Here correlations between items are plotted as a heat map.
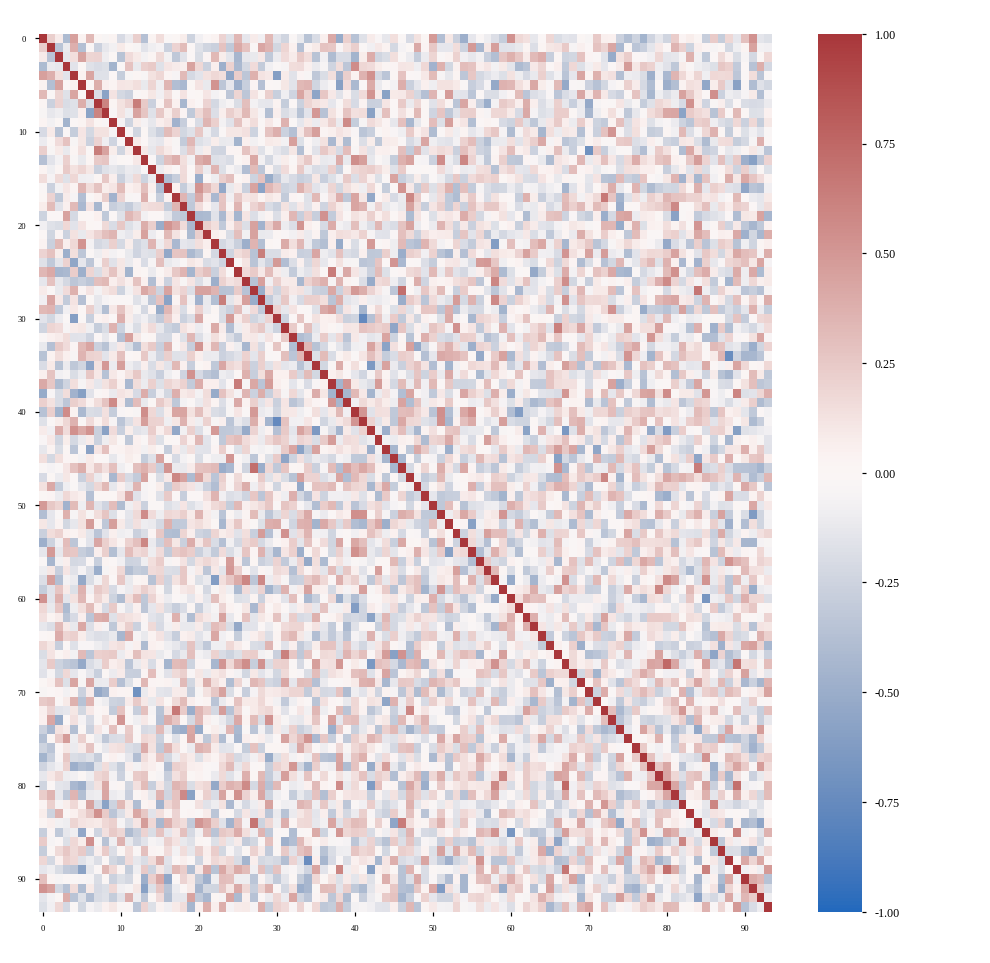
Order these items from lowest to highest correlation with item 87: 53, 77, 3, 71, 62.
62, 77, 71, 3, 53
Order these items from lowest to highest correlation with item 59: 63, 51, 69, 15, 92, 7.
92, 15, 69, 7, 63, 51
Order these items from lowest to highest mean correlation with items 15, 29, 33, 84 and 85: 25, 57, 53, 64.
64, 53, 57, 25
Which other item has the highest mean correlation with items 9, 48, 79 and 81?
67
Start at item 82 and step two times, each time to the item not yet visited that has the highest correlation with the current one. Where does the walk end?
6
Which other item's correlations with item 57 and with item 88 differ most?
43
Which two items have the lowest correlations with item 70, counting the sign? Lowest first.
12, 7
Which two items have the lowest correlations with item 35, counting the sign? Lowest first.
42, 6
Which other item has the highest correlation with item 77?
85
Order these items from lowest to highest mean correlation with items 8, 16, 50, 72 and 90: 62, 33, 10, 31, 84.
31, 33, 10, 84, 62
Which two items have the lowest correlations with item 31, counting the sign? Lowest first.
45, 86
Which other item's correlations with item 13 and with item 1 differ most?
91
